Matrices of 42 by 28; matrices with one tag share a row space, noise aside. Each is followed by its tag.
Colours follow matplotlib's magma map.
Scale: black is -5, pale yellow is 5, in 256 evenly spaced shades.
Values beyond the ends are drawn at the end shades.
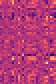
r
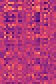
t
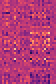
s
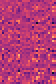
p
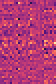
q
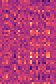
s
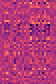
s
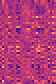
p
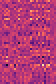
s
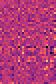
r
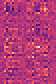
t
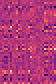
q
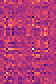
t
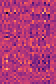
s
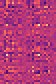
t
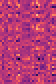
p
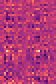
t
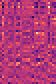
p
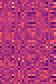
r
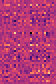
s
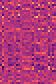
p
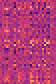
s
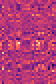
p
